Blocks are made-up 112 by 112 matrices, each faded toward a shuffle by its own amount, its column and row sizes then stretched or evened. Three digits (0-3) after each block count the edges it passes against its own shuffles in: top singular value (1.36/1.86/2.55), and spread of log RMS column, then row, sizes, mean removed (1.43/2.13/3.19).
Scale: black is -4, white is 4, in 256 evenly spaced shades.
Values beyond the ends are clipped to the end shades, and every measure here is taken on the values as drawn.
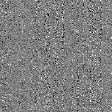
1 3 0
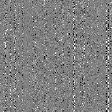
2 3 0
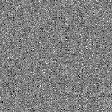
2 1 0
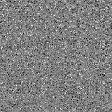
2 0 1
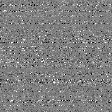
1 0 3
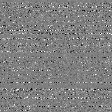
0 0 3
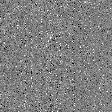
0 2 0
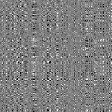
3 3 2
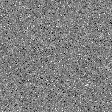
1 0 0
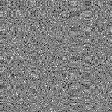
3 0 0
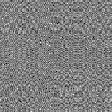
3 0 0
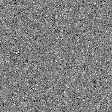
1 1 0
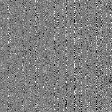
2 3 0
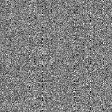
2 2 0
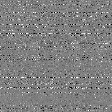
2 0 3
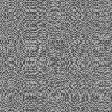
3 2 0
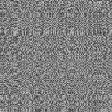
3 0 2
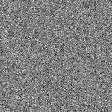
1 0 0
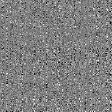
0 3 2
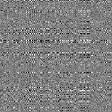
3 2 3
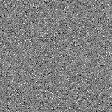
2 0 0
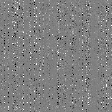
1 3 1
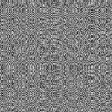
3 3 0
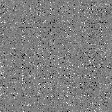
0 2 2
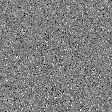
0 0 0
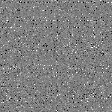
1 1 2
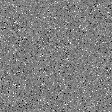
0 1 0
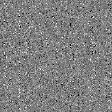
1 2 1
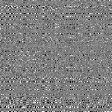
3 1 3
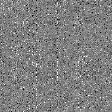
2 2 0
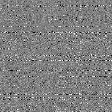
2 1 3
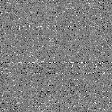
2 1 2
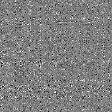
1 2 2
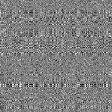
3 1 3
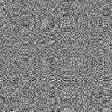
3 1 2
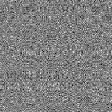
3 1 0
